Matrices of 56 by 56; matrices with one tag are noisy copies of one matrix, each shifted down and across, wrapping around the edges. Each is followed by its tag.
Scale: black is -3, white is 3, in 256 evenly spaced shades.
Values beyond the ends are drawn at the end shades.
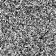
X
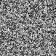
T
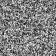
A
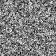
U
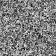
A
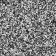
X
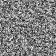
T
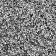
X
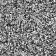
X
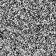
X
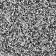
X
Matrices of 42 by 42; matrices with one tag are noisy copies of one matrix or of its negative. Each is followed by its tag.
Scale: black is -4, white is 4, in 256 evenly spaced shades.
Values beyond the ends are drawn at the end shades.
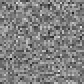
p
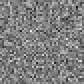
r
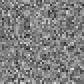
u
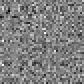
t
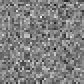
u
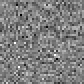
p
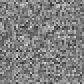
p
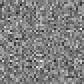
r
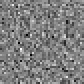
u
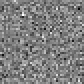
t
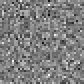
u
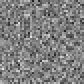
u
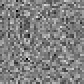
u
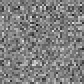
t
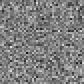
r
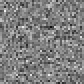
p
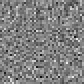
r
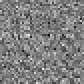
u
